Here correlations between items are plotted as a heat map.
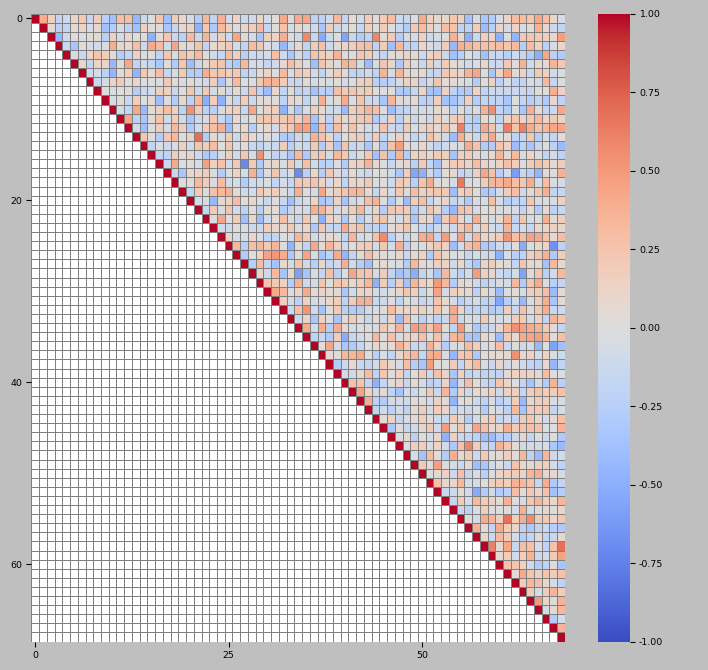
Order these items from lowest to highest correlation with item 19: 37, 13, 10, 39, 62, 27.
10, 27, 13, 39, 62, 37
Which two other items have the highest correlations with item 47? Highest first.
56, 14
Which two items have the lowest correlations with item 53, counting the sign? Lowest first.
46, 9
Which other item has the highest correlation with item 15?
29
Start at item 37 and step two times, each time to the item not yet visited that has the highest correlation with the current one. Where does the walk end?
34
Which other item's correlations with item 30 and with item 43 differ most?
8
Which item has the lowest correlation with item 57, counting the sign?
52
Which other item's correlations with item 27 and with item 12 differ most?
16
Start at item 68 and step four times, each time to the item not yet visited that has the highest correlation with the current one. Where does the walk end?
20
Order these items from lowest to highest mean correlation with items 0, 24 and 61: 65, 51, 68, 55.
68, 51, 65, 55
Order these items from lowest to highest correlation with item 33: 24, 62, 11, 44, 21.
21, 24, 44, 62, 11
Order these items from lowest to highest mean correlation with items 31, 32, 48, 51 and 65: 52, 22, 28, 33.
28, 33, 22, 52
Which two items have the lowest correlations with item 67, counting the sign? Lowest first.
25, 36
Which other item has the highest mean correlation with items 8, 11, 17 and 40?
67
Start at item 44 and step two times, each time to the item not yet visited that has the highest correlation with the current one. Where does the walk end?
35
